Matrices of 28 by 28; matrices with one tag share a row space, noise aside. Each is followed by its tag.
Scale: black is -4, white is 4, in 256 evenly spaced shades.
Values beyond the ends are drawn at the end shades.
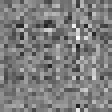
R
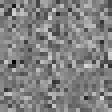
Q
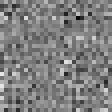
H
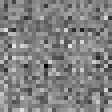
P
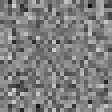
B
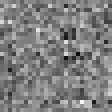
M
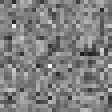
Q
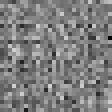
B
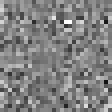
H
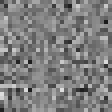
H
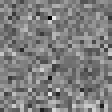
Q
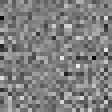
H
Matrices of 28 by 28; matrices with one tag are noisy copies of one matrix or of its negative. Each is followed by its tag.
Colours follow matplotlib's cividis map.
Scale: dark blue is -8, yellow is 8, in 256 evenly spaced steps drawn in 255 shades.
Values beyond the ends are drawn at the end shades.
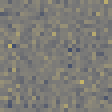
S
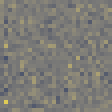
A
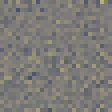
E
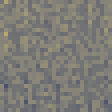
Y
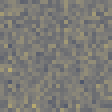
S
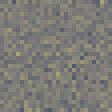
E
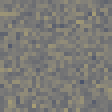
S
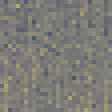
Y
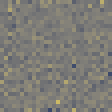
E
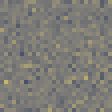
E
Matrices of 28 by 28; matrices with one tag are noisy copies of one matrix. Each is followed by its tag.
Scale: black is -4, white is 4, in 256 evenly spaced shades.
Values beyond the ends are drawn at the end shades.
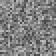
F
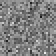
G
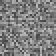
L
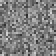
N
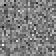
N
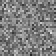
L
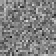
F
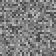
L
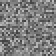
L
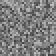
G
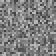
N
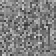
G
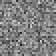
L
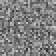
G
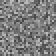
G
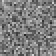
F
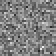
L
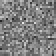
F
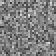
N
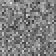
G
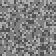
G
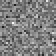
L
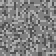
N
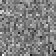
G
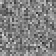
N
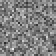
N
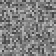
L
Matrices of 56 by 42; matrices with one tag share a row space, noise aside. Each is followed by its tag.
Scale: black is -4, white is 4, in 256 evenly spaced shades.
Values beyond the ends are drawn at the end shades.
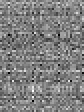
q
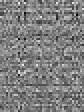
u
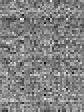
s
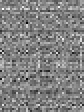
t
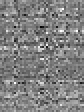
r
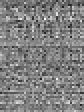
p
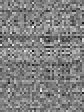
q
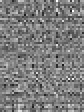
p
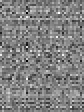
t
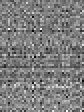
q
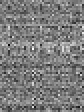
q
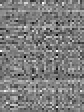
p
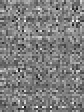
u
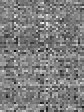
r
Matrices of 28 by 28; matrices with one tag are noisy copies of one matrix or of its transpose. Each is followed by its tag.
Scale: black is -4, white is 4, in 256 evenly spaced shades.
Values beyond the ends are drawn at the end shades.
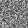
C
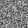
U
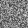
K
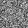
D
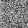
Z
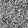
Z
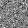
C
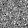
U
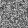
C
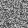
K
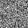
U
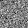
U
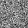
D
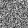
C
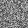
D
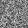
U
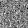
C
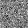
Z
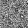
Z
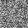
Z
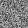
D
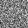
K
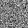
K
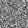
K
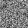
C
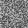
Z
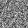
C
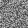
C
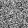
Z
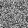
Z
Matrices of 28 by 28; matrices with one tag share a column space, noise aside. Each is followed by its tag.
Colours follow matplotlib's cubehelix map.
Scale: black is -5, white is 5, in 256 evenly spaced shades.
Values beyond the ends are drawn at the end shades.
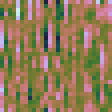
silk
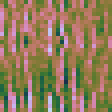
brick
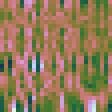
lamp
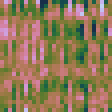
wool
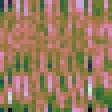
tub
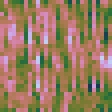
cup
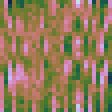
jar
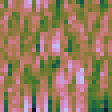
jar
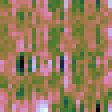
lamp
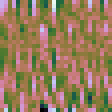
tub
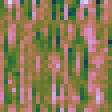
silk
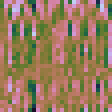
wool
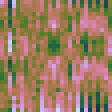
jar
